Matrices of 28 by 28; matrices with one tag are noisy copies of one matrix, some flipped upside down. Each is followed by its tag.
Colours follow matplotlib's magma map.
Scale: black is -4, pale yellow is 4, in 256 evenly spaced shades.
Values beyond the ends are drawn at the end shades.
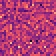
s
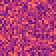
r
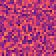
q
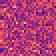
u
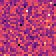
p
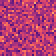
q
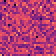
s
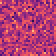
q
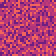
u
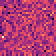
q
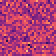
s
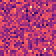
p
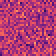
u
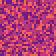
q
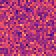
u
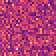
r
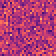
u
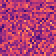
s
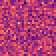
p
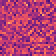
s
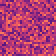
s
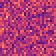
u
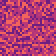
s
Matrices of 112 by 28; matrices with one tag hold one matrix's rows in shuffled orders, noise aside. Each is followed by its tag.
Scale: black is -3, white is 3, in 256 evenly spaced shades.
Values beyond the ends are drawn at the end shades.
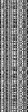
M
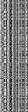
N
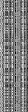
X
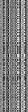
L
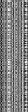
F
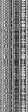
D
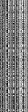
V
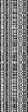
M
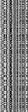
N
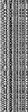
N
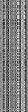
L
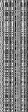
X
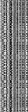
N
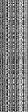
V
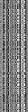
L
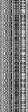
D
